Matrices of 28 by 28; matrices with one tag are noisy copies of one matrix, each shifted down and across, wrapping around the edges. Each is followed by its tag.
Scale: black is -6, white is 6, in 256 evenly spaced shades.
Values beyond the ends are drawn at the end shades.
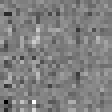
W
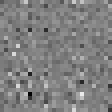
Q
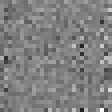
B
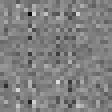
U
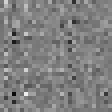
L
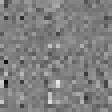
Q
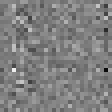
B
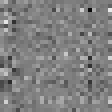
B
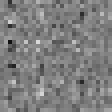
W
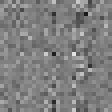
B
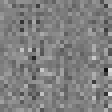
U
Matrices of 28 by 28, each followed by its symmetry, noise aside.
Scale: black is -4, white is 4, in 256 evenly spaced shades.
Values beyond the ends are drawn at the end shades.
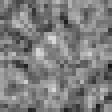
symmetric.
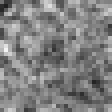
symmetric.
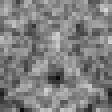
mirrored left to right.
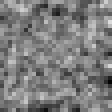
no symmetry.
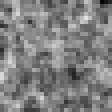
no symmetry.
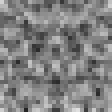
mirrored left to right.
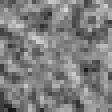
symmetric across the other diagonal.
